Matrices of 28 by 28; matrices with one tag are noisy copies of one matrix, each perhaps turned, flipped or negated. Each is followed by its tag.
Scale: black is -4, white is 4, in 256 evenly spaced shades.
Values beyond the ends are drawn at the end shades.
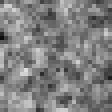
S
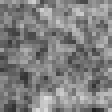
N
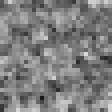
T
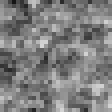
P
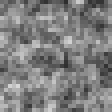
P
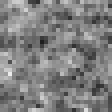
P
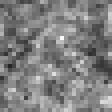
N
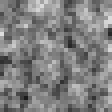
P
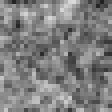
N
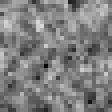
S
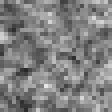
S
